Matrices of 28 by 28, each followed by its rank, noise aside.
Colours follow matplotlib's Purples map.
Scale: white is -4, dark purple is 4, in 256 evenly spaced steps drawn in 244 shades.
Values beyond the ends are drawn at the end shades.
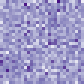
eight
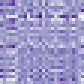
three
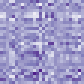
four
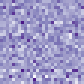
six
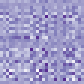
three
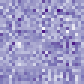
six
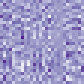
four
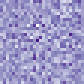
six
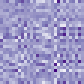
three
